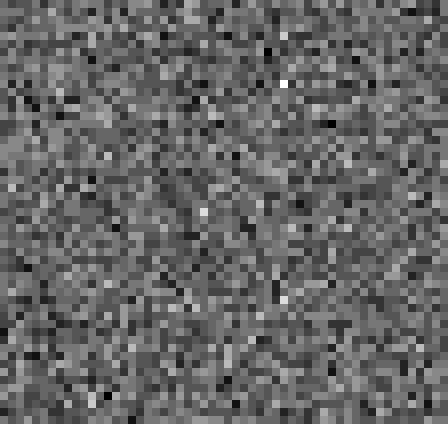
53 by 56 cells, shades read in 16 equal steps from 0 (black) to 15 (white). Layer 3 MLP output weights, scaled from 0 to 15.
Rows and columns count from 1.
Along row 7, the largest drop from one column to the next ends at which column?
34
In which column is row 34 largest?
50
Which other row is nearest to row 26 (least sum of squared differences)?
31
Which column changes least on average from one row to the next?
19
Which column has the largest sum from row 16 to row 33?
56
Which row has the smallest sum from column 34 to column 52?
17
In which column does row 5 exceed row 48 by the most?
12
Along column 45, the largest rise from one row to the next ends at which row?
13
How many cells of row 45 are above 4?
41
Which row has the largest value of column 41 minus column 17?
53
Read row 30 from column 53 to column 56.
8 6 4 8
